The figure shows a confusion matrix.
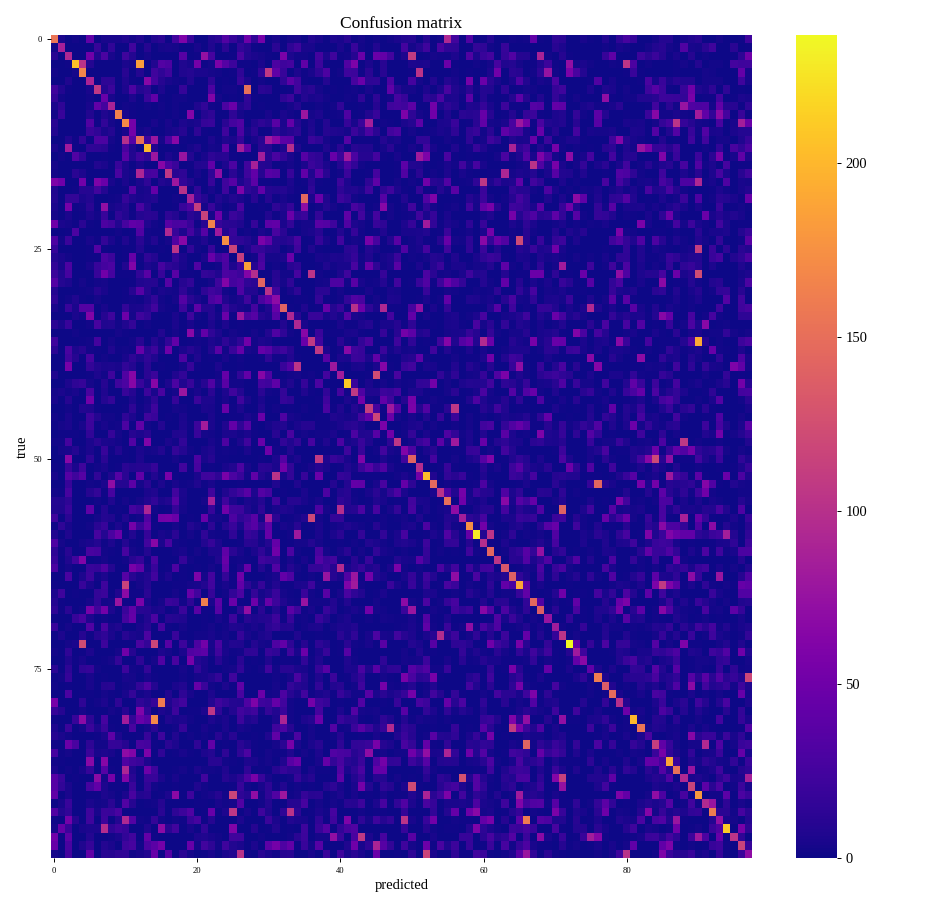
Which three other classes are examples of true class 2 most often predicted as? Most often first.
50, 68, 21
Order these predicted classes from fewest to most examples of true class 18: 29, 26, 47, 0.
0, 47, 29, 26
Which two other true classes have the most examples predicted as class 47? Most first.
82, 44
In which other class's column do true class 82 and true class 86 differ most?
64
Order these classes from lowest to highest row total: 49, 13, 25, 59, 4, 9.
49, 25, 4, 9, 13, 59
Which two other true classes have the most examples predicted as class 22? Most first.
80, 55
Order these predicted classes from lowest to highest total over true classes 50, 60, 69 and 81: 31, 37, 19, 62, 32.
19, 62, 31, 32, 37
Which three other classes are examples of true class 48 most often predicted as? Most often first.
88, 56, 13
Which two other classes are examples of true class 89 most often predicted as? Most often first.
50, 71
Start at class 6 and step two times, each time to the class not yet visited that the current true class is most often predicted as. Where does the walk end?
71
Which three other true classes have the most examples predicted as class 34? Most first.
39, 59, 86
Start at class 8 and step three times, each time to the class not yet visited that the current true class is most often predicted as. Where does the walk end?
36
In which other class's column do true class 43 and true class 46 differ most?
21
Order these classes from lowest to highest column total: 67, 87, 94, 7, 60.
94, 67, 7, 87, 60
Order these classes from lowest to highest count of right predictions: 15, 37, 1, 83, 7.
83, 7, 15, 1, 37
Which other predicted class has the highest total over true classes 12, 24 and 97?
65
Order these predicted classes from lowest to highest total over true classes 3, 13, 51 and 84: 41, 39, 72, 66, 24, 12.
39, 41, 24, 72, 66, 12
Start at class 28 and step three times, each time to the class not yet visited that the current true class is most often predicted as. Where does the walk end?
17
